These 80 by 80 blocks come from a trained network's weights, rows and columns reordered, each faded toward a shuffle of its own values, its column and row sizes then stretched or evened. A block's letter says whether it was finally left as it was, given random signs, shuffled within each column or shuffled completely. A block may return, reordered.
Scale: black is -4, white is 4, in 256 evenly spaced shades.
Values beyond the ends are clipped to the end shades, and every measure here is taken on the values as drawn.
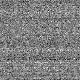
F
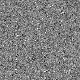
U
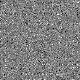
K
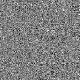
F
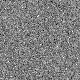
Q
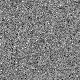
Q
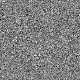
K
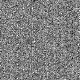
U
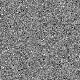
U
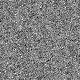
Q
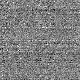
F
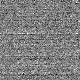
F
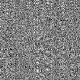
F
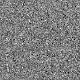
K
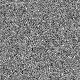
Q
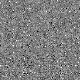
K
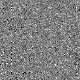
K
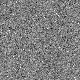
Q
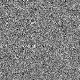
K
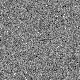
Q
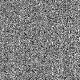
U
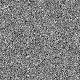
Q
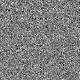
K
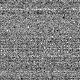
F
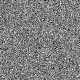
Q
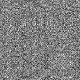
F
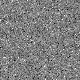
Q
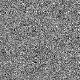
K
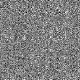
F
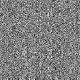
F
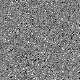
U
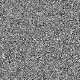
K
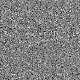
K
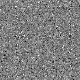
K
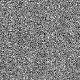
F
